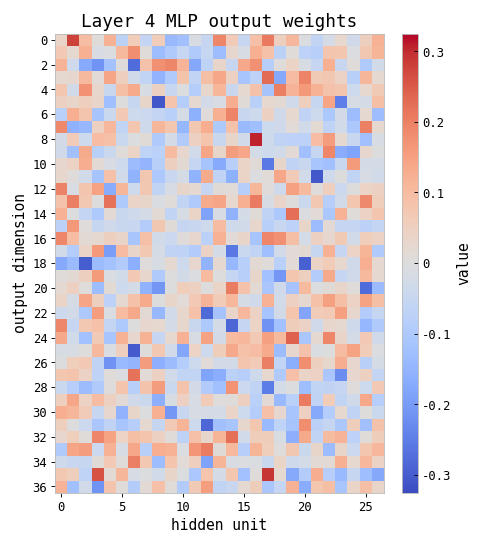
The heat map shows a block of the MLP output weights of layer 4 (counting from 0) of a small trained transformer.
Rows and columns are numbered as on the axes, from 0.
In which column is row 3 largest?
17
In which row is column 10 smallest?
25
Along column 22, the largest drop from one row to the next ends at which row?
10
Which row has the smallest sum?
18
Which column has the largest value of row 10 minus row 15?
24
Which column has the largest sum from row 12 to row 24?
19
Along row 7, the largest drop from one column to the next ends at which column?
1
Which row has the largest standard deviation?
2
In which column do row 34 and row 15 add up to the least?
12
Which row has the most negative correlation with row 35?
14
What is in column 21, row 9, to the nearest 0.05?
-0.05
